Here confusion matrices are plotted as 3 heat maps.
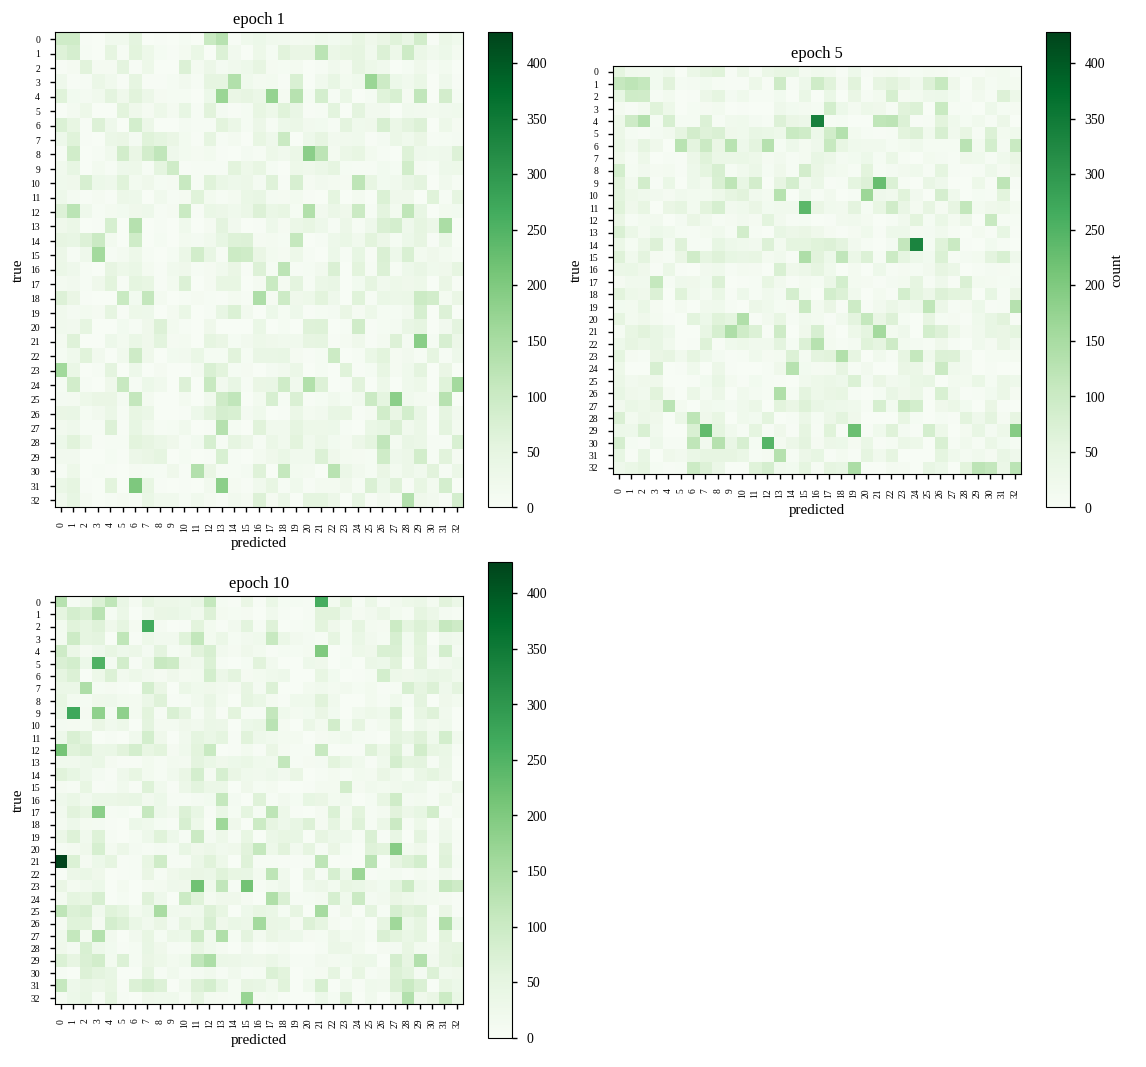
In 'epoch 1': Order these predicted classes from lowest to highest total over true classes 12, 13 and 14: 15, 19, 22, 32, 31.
32, 22, 15, 19, 31
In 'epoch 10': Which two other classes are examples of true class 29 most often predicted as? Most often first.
12, 11
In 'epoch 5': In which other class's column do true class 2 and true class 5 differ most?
18
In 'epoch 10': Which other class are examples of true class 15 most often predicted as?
23
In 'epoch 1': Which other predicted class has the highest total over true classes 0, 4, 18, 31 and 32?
13
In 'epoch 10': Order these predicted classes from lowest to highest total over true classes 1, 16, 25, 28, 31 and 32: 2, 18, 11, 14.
14, 18, 11, 2
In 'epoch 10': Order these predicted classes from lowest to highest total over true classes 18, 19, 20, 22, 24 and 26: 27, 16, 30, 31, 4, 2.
30, 4, 2, 31, 16, 27
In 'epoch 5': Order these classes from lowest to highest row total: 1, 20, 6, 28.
28, 20, 1, 6
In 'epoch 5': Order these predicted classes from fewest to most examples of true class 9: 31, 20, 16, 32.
32, 16, 20, 31
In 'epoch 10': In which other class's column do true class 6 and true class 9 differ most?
1
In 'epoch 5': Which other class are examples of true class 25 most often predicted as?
19
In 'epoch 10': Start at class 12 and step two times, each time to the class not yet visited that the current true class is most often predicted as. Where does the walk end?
21
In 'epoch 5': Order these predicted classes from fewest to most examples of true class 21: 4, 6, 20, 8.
6, 4, 20, 8
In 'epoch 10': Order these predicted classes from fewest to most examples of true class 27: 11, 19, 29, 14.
14, 19, 29, 11
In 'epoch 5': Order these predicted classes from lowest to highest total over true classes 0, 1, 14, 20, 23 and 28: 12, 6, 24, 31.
31, 12, 6, 24
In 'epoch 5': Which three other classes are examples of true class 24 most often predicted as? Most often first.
14, 26, 3
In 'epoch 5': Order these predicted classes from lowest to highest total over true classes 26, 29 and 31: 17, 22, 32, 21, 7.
21, 17, 22, 32, 7
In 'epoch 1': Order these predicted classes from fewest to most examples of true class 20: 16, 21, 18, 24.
18, 16, 21, 24
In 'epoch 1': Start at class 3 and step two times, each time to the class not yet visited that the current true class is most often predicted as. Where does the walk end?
27
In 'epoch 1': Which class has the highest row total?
4
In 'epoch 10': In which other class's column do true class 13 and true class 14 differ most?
18
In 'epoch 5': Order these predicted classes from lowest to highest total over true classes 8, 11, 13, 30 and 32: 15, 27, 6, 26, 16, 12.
27, 16, 26, 6, 12, 15
